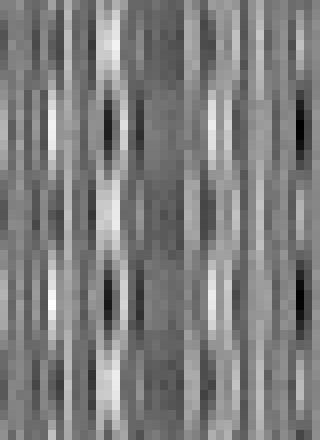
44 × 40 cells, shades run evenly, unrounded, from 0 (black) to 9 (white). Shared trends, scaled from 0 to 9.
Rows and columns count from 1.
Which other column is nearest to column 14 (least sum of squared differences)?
38
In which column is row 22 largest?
15
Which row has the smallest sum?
39
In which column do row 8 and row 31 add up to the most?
7
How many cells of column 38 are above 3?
27
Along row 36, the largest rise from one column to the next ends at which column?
13
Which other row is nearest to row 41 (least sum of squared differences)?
37
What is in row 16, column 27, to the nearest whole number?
7
